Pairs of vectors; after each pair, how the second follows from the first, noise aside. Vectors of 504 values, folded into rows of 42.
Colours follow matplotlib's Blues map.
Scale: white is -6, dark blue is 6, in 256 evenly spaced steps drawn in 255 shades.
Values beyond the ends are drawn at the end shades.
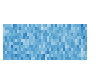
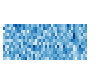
wrapped around, negated, scaled up.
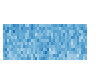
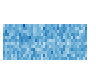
wrapped around, negated.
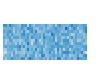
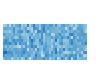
negated.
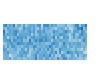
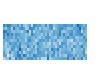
reversed, negated.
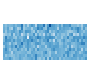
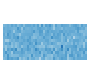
reversed, negated, shrunk.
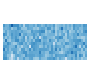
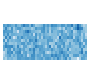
reversed, negated.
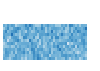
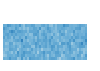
reversed, negated, shrunk.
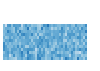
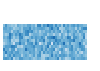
wrapped around, negated.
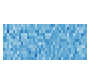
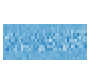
reversed, partly zeroed.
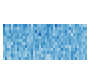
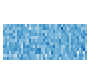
wrapped around, negated.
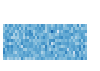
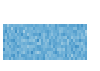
reversed, negated, shrunk.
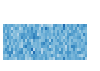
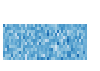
reversed, negated.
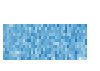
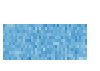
shrunk.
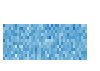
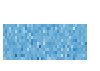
reversed, partly zeroed.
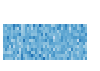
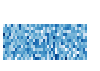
wrapped around, negated, scaled up.
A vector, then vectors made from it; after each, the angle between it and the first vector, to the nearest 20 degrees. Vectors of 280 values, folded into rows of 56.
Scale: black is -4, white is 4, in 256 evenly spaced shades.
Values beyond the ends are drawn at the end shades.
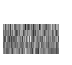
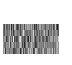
120 degrees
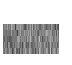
60 degrees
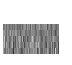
100 degrees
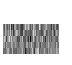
160 degrees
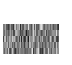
120 degrees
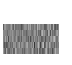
100 degrees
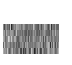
120 degrees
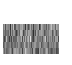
20 degrees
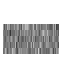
100 degrees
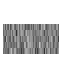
60 degrees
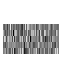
120 degrees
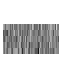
60 degrees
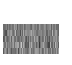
100 degrees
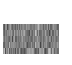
100 degrees
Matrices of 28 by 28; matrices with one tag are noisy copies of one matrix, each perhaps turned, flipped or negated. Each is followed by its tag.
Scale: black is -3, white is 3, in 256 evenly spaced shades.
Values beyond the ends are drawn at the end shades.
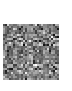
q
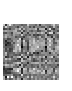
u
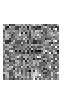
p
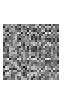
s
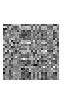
p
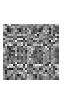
q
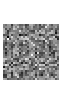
q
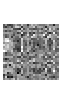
u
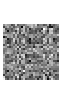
q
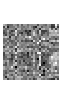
u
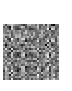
s
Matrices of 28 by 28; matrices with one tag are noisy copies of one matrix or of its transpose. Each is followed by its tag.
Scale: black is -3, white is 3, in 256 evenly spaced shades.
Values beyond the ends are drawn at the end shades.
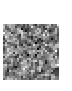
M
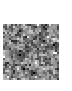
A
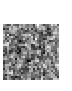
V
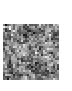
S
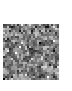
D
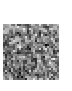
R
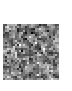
D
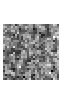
V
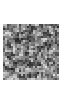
V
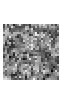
S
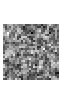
M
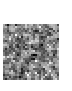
V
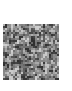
A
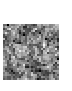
S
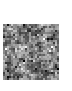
S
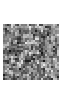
V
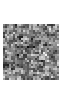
A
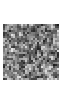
D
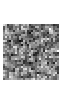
V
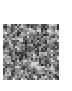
A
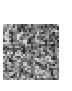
R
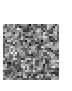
M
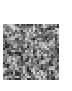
M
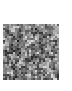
V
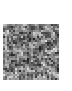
V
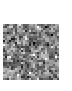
A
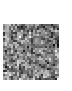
R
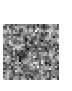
A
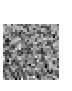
R
